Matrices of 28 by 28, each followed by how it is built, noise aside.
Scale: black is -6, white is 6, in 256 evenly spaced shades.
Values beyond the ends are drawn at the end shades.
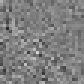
lower triangular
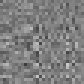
low rank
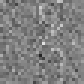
uneven columns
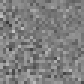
lower triangular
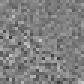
lower triangular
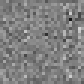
uneven columns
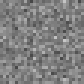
repeating rows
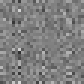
low rank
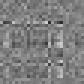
low rank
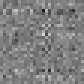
low rank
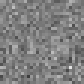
low rank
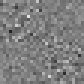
block diagonal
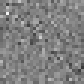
block diagonal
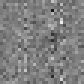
uneven columns
